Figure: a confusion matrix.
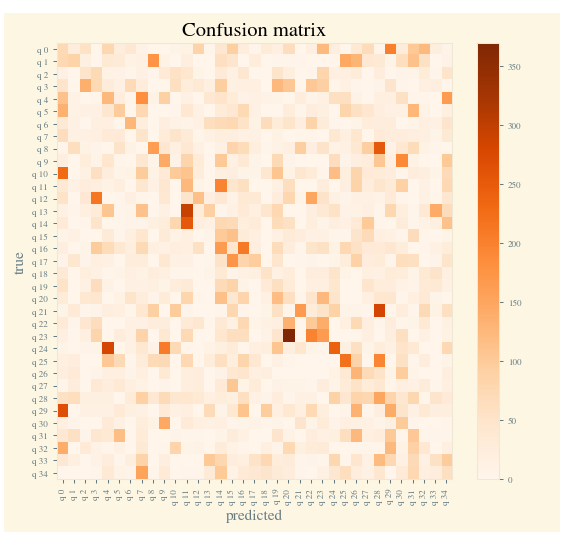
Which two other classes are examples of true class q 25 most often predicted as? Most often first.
q 28, q 4
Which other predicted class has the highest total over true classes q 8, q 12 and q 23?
q 20
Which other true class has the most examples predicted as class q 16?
q 29
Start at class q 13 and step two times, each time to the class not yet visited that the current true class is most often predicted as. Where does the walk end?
q 14
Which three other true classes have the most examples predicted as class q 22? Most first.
q 23, q 12, q 3
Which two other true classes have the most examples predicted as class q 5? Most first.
q 31, q 25
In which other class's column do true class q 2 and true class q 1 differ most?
q 8
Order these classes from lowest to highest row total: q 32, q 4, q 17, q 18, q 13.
q 18, q 32, q 17, q 4, q 13
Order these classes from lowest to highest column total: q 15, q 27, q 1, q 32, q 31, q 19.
q 1, q 32, q 27, q 31, q 19, q 15
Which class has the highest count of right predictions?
q 24
